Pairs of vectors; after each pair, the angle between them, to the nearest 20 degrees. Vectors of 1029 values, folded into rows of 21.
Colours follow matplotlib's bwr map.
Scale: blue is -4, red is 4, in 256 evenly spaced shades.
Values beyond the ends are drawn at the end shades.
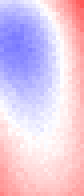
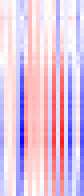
100 degrees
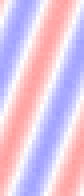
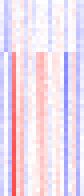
80 degrees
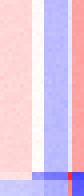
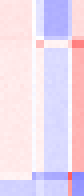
20 degrees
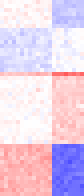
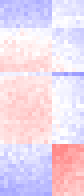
140 degrees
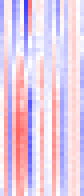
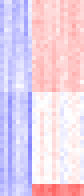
80 degrees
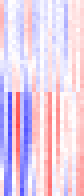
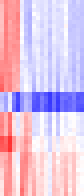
120 degrees
